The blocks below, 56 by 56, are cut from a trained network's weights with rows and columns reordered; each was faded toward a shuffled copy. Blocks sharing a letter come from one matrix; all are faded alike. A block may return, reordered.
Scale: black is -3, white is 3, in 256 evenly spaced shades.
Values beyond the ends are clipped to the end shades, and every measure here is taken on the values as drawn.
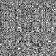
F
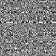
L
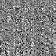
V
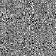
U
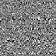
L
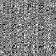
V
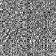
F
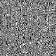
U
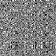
V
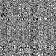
F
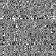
L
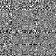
L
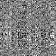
V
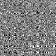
U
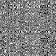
V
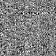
V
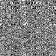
F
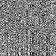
V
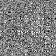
F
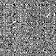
V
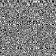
U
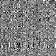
V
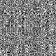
F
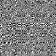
L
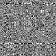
L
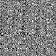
V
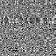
L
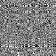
L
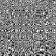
L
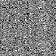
V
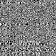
F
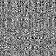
F
